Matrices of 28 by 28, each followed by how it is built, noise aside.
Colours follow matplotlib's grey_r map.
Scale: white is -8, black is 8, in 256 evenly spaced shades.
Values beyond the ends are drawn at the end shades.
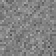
Hankel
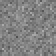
Hankel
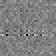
low rank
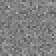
repeating columns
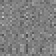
low rank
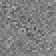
banded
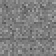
repeating columns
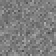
Hankel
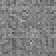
blocks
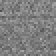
repeating columns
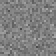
repeating columns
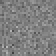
low rank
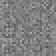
blocks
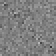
banded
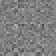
low rank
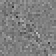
banded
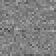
uneven rows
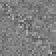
banded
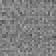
blocks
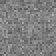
blocks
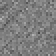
Hankel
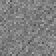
Hankel
